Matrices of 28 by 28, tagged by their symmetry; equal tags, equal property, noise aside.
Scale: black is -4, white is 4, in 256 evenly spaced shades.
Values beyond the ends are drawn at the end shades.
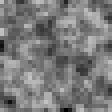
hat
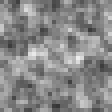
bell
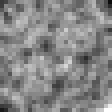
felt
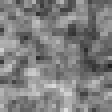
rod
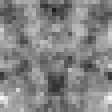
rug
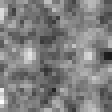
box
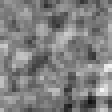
rod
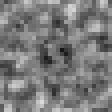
bell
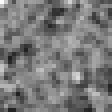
felt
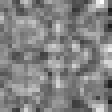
box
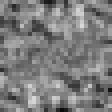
bell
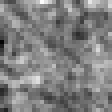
rod
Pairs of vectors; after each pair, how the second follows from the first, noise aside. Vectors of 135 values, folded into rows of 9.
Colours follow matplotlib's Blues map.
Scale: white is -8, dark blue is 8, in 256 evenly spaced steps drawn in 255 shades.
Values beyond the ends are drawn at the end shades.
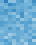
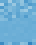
reversed, partly zeroed.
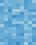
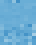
wrapped around, partly zeroed.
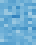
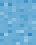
wrapped around, partly zeroed.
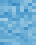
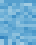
wrapped around.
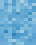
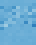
wrapped around, partly zeroed.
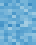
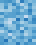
reversed, scaled up.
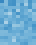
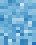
reversed, scaled up.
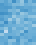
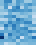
wrapped around, negated, scaled up.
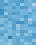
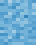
wrapped around.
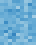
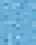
reversed, partly zeroed.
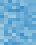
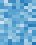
wrapped around, negated, scaled up.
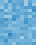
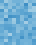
sign-scrambled.
